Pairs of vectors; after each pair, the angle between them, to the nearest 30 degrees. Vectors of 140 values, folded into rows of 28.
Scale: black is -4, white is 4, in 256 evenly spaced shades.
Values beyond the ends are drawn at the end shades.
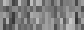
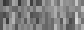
150 degrees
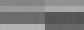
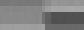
30 degrees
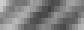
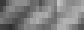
150 degrees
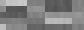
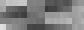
30 degrees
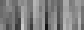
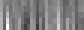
120 degrees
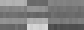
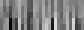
90 degrees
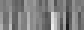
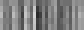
90 degrees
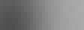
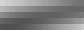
90 degrees
